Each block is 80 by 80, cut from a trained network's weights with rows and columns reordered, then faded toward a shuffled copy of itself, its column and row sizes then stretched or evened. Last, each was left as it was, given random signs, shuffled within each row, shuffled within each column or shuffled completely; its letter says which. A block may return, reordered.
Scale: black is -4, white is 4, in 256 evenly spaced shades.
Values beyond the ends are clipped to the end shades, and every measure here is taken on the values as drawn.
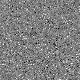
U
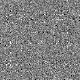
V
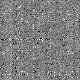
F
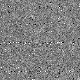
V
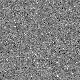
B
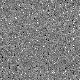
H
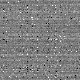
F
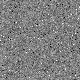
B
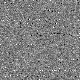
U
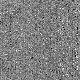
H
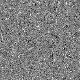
H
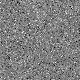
B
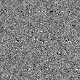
U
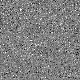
U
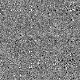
V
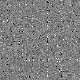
V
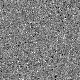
B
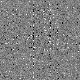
V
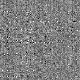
F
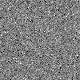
B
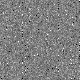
H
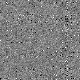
V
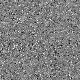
U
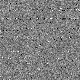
U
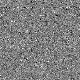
U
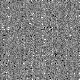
F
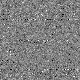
U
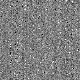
H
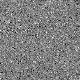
U
